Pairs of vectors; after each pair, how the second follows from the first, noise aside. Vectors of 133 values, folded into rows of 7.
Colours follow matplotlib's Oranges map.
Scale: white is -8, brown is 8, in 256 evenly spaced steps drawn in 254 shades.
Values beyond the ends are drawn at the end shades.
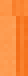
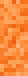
shuffled.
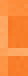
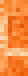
scaled up.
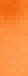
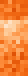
wrapped around, negated, scaled up.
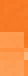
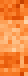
wrapped around, negated, scaled up.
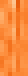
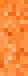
shuffled.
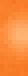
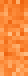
shuffled.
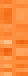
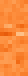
reversed, partly zeroed.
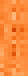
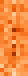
scaled up.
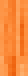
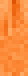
reversed, partly zeroed.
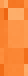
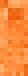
negated.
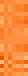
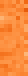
reversed, partly zeroed.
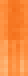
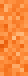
shuffled.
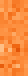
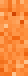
shuffled.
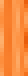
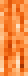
wrapped around, negated, scaled up.
